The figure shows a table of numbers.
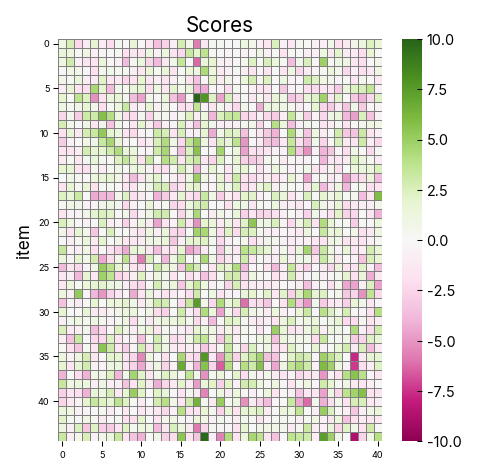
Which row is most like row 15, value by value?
27
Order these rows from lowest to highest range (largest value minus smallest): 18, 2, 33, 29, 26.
18, 33, 26, 2, 29
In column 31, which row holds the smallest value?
40
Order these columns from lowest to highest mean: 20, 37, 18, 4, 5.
37, 20, 4, 5, 18
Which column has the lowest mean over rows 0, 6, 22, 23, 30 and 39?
20
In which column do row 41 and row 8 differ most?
33
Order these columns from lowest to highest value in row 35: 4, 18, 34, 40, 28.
4, 28, 40, 34, 18
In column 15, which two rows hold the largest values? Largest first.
36, 44
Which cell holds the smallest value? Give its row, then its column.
44, 37
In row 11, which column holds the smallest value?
23
